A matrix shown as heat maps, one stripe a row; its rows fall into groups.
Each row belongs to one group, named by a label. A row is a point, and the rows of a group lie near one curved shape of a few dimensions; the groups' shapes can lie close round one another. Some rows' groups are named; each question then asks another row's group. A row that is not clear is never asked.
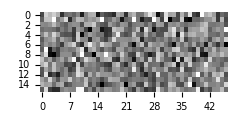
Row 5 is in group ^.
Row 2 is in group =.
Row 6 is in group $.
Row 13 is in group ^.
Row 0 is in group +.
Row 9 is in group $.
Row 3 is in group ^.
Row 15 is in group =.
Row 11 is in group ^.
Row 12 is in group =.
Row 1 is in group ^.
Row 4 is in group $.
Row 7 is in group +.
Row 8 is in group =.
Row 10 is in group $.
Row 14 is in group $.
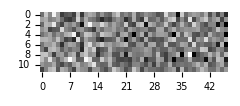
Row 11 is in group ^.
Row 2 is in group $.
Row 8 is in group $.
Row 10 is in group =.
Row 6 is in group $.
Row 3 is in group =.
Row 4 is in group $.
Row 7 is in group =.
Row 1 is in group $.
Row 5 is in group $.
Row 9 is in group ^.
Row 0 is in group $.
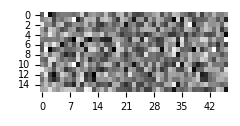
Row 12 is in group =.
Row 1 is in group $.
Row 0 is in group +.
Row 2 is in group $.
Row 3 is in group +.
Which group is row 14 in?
$
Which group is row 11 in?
$
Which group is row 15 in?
^
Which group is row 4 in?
^
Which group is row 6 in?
$
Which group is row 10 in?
$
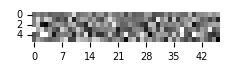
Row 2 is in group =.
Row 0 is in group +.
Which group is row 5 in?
$
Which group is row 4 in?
+
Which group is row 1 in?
$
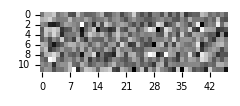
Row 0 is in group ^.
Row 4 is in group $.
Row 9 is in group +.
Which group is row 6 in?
=
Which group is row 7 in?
+
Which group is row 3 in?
+
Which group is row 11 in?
$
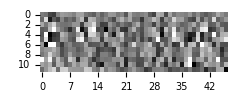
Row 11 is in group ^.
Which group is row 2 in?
=
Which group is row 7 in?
+
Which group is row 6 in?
+
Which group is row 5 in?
+
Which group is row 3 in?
=
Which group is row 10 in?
$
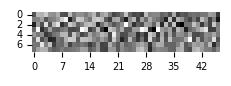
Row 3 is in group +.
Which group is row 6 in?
+
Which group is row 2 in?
^
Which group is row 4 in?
=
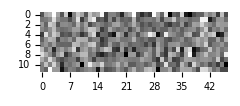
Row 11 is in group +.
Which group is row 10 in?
$
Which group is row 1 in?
=
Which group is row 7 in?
$
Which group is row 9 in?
+
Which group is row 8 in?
$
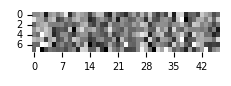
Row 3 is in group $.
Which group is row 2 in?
+
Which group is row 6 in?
+
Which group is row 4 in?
+
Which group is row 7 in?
+
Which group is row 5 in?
$
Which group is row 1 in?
$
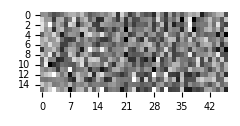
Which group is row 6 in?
+
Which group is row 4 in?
$
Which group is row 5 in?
$
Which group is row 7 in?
$
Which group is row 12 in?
^
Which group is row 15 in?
^
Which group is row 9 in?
=
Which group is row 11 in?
^
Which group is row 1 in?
$
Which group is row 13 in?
^
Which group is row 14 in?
^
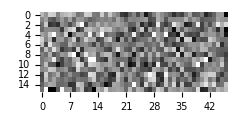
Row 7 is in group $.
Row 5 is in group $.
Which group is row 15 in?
=
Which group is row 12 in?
+
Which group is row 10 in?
=
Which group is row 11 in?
^
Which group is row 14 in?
^
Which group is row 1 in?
=
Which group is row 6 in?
+
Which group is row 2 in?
+
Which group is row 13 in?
+
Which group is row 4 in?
^
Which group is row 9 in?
=
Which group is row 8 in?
$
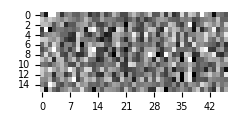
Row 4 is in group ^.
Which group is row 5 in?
$
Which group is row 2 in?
$
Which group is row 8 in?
+
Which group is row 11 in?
^
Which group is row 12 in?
$
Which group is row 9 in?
$
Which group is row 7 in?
=
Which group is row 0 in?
+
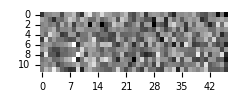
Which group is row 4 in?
+
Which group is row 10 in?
=
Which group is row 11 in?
$
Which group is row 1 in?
=
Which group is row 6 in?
$
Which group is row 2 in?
^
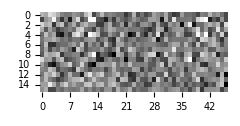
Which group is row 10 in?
=
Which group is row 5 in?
+
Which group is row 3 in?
+
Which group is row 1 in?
=
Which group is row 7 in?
=
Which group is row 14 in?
^
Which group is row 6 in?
+
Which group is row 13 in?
=
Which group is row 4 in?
=
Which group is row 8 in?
+
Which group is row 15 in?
+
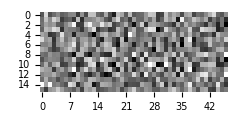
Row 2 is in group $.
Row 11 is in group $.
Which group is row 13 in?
=
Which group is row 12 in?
^
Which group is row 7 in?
=
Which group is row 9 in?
$
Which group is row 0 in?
+
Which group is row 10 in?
+
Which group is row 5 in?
$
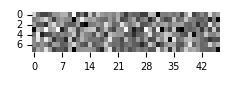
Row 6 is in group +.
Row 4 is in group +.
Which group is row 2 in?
=
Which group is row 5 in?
$
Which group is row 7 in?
$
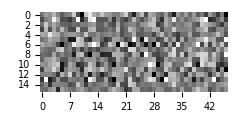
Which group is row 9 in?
+
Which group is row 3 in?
=
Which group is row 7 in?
=
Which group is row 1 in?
=
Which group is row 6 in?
=
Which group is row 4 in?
^
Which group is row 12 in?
^
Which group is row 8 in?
^
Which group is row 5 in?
^
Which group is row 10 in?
+
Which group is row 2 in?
+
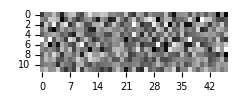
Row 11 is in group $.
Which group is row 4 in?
^
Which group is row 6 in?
+
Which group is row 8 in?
$
